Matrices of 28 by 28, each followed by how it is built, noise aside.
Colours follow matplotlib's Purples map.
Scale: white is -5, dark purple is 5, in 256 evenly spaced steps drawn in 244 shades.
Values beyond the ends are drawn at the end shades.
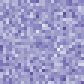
noise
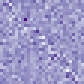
banded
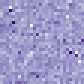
sparse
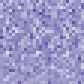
repeating columns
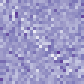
banded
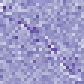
banded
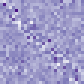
banded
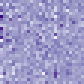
uneven columns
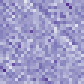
Toeplitz
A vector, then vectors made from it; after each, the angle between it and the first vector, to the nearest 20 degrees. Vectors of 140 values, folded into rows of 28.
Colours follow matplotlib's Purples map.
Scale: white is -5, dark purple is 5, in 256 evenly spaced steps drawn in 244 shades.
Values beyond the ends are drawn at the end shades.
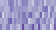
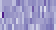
120 degrees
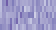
80 degrees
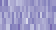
120 degrees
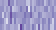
60 degrees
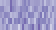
40 degrees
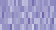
140 degrees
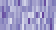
140 degrees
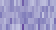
40 degrees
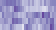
120 degrees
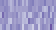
160 degrees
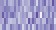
140 degrees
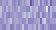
120 degrees
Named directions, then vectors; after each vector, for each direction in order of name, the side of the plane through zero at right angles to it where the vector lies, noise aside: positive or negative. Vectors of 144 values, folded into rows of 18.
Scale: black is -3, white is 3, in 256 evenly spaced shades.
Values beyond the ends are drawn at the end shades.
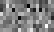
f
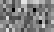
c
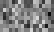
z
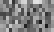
positive, negative, positive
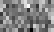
positive, negative, negative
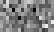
positive, positive, negative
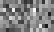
negative, negative, positive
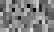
positive, positive, positive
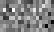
negative, negative, positive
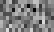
positive, positive, positive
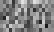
positive, negative, positive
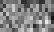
negative, positive, positive
